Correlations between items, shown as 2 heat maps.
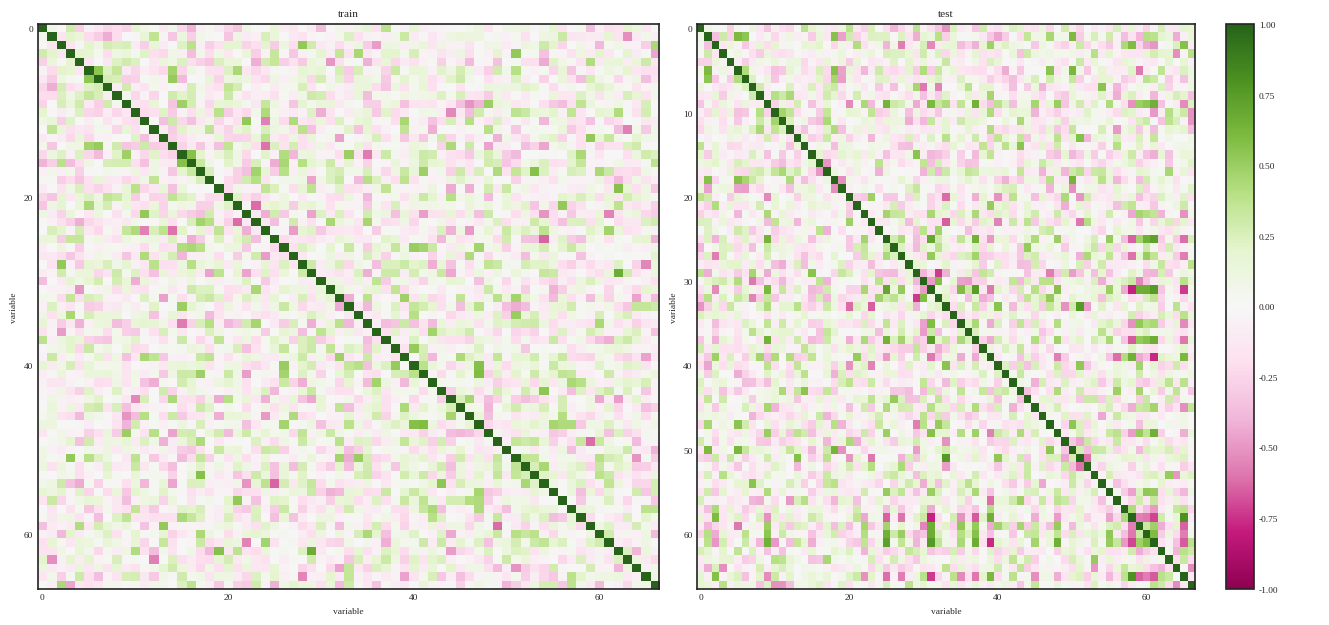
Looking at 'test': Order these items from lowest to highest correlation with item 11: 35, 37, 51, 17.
51, 37, 35, 17
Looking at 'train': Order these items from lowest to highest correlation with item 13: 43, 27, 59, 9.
9, 27, 43, 59
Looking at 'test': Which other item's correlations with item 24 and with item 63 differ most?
17
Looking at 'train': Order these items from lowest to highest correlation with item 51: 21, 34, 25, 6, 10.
25, 21, 6, 10, 34
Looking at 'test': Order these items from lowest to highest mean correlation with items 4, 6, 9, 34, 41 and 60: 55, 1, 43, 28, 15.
15, 28, 43, 1, 55
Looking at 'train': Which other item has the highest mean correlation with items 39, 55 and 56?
47
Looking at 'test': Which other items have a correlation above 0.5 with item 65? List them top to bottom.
2, 39, 58
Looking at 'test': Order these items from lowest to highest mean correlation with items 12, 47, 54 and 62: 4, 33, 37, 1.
37, 4, 33, 1
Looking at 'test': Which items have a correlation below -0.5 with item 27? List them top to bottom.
2, 58, 65
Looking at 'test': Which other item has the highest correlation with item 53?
63
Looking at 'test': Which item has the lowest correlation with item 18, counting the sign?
19
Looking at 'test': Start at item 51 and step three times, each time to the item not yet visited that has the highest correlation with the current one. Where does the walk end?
59
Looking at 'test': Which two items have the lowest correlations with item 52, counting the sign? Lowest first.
51, 33
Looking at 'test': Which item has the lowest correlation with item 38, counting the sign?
32
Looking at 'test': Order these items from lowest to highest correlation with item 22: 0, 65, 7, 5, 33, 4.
65, 5, 0, 7, 4, 33
